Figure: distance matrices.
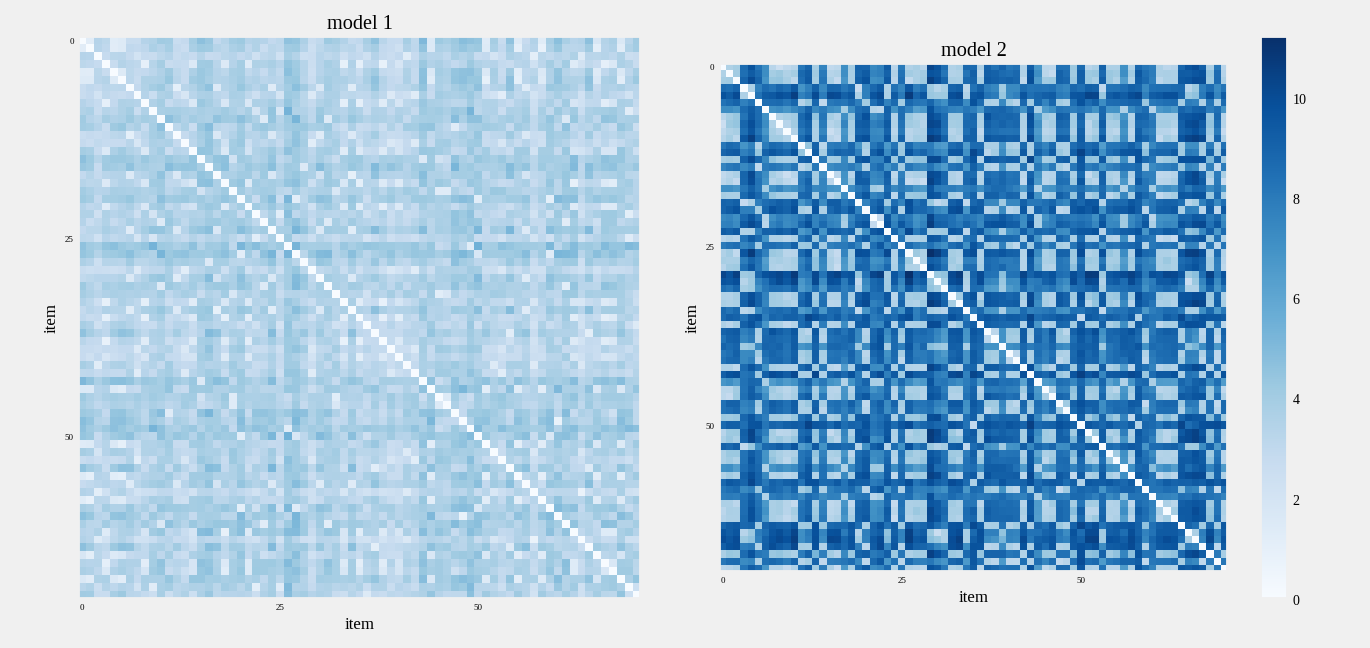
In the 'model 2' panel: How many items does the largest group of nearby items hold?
32
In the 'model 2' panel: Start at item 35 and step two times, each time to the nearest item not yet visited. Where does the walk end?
58
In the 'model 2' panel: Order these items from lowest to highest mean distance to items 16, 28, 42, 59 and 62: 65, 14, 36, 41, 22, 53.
36, 14, 41, 22, 53, 65
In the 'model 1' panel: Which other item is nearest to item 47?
11
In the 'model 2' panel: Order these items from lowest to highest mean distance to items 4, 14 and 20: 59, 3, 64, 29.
59, 64, 3, 29
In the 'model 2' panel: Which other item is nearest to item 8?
0
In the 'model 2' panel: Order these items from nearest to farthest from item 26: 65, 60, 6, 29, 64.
6, 60, 64, 65, 29
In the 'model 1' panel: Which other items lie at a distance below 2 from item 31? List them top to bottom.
10, 23, 61
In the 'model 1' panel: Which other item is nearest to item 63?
57
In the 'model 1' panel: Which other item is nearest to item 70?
36
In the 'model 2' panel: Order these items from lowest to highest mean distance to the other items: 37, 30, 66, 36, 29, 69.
36, 69, 37, 30, 66, 29
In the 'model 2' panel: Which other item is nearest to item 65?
30
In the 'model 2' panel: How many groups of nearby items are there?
5
